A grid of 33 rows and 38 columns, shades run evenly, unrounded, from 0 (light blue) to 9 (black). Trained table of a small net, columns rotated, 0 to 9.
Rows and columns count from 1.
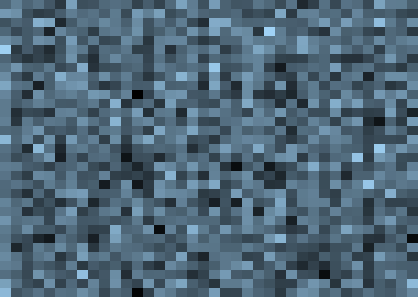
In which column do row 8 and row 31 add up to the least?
8
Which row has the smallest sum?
3
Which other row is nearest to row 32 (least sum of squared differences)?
16
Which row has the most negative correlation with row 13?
32
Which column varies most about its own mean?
26
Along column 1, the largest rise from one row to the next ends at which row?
7
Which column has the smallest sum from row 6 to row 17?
1
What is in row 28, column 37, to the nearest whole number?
6
